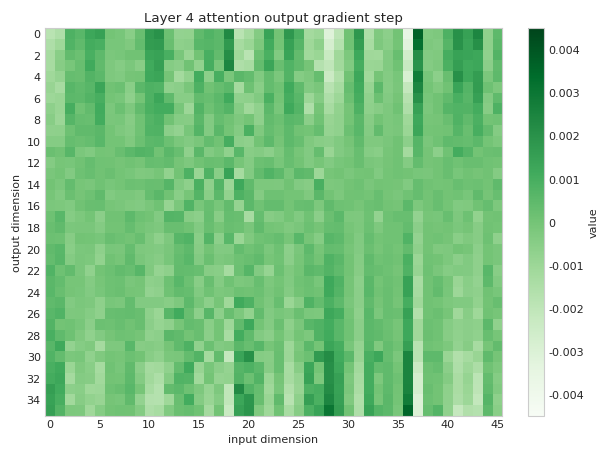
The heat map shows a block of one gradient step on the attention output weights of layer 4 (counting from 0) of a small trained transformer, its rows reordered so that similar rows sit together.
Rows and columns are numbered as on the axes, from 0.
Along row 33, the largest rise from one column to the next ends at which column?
19
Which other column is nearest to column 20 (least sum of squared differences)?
27
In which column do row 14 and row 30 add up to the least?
18
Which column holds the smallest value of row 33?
37
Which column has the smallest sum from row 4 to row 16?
36
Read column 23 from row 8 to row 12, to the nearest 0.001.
0 0 0 0 0
